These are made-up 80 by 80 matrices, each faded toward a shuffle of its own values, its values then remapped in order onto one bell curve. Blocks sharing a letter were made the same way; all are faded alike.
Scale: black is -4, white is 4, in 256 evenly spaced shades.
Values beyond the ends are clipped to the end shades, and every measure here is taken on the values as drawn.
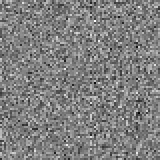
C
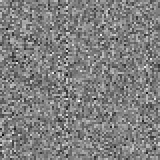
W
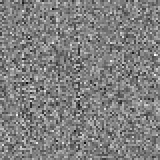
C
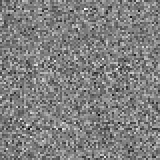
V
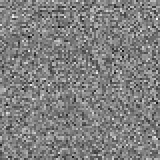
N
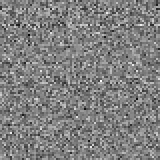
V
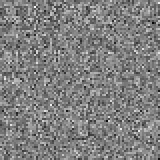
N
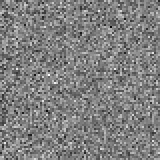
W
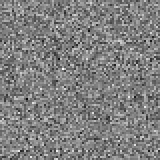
V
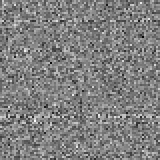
V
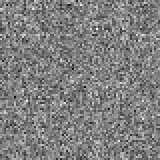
C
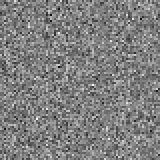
W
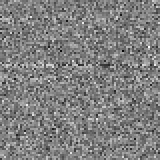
V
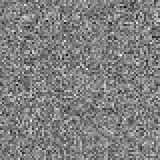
N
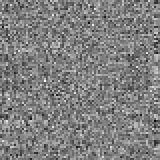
N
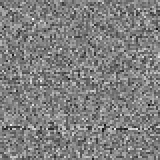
V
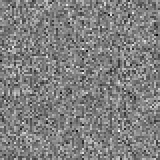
C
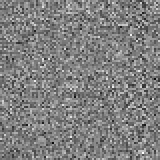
N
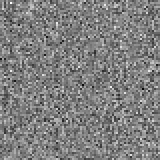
C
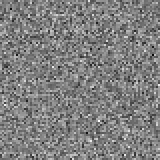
V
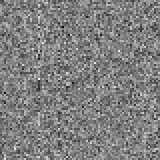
W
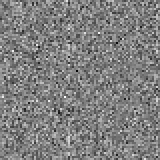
C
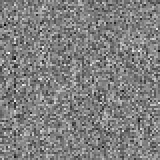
C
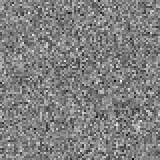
C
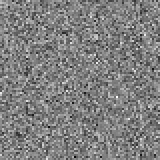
C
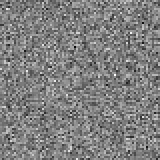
N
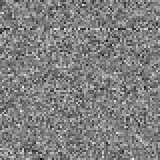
V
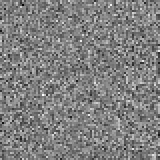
C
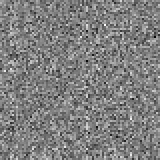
C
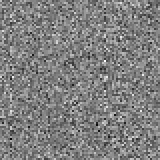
W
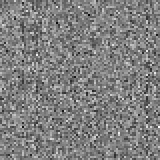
C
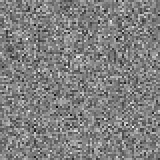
N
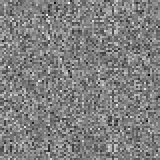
N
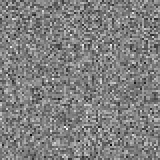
N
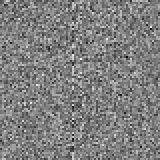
W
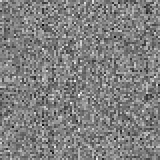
N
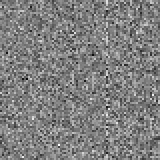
W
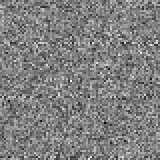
V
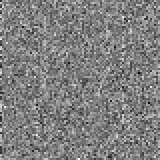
W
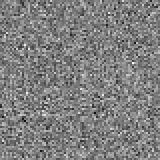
N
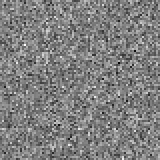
W
